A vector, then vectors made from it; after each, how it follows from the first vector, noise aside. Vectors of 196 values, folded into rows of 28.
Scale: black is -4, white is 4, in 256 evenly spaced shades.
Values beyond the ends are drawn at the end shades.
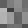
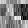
reversed, negated, scaled up.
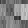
reversed.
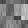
reversed.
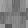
wrapped around, shrunk.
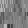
wrapped around, partly zeroed.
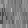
negated, partly zeroed.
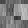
reversed.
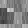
negated.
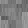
wrapped around, shrunk.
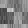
negated.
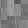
wrapped around, shrunk.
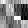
reversed, negated, scaled up.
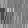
negated, partly zeroed.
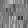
wrapped around, partly zeroed.
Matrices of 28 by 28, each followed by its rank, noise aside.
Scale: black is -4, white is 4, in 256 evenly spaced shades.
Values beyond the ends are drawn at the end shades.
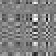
one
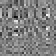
three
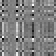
one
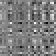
two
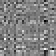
three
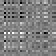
one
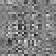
three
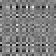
one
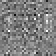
four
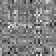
four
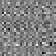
three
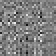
four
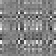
two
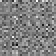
four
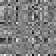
three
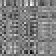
three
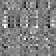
three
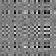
one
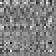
three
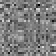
three
